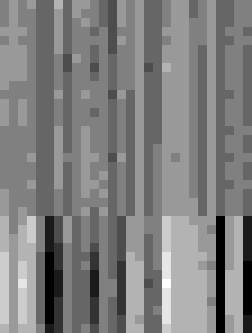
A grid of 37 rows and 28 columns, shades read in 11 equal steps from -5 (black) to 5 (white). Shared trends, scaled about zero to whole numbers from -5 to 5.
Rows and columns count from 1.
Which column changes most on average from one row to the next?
11
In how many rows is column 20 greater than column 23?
29
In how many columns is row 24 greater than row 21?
5
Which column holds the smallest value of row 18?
13
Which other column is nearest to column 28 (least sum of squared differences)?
6
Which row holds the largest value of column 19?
32
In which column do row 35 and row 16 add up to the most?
19
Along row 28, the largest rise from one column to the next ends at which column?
26
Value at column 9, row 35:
-1
